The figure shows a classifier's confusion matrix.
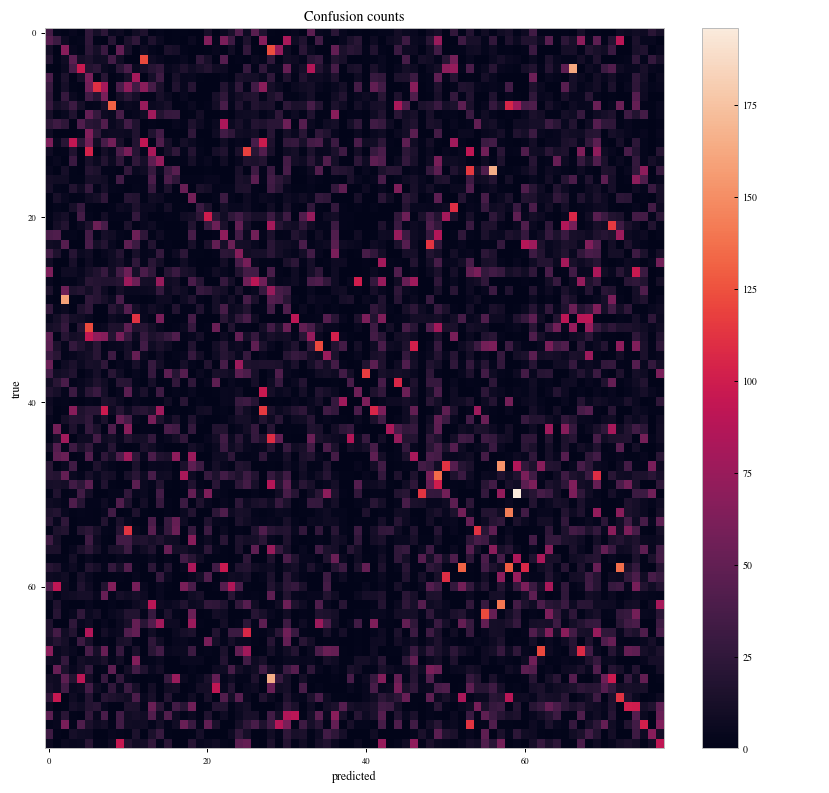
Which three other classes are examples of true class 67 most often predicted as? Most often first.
62, 25, 0
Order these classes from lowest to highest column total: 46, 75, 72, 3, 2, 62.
62, 3, 75, 72, 2, 46
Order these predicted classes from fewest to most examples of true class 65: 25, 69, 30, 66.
66, 30, 69, 25
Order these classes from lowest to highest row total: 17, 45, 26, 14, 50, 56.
17, 45, 14, 56, 26, 50
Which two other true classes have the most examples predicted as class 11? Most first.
31, 5
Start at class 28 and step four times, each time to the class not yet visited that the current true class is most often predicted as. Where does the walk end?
21
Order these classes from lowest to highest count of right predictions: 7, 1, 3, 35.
1, 3, 7, 35
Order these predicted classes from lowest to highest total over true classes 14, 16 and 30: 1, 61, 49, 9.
1, 61, 9, 49
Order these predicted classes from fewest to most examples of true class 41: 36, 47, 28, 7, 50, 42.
47, 28, 36, 50, 42, 7
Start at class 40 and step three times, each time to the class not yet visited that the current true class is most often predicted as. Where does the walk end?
9
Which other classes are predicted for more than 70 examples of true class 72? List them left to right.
1, 52, 58
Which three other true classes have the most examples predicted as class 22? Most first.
58, 10, 1
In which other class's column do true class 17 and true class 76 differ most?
44
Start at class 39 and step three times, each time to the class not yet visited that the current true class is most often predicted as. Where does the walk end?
74
